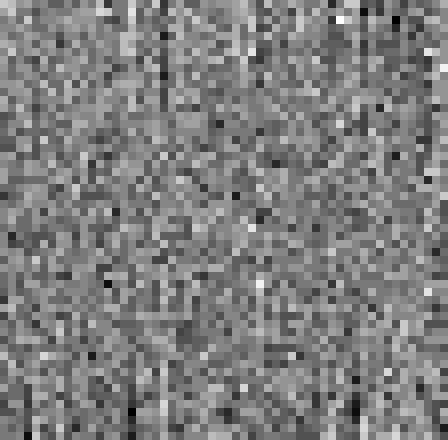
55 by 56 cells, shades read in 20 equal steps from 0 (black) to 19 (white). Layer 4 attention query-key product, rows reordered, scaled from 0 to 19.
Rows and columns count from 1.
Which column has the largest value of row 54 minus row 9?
46
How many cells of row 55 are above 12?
12
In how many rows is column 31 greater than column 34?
30
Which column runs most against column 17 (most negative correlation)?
21
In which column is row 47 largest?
49
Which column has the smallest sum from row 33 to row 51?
17
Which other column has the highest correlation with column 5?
54
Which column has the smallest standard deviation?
39
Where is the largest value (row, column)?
3, 43
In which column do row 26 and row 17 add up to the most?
47
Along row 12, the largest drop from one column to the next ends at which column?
41
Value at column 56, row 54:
2
